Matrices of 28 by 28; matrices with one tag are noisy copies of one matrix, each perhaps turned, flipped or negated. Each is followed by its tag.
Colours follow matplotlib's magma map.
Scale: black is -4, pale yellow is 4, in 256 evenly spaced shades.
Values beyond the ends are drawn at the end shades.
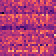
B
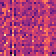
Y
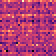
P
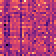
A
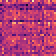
A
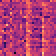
B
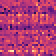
B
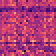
Y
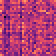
A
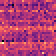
B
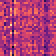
Y
